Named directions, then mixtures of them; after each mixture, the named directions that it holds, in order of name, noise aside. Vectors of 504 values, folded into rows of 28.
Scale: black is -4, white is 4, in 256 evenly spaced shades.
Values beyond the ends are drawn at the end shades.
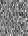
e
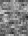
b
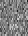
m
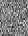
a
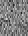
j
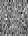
b, j, m.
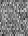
a, b, e.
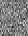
a.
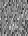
j, m.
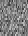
a, j, m.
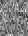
b, e.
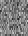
b, e, m.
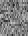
b, j.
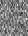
e, j.
